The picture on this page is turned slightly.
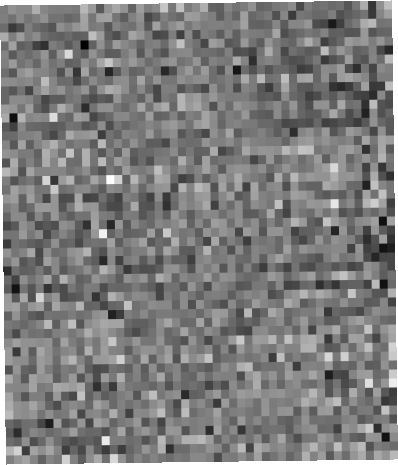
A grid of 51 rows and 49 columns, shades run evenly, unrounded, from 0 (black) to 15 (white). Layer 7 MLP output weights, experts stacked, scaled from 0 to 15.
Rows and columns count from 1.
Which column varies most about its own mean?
49
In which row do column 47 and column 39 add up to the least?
11
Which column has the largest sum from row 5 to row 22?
23
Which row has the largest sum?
40
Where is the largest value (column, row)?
14, 20
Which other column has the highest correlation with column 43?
41
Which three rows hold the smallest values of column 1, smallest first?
30, 27, 25
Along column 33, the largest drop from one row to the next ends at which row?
10
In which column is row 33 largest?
5
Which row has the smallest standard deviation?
24
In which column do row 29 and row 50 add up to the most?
2
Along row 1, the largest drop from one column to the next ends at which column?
47
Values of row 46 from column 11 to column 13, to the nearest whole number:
8 8 7
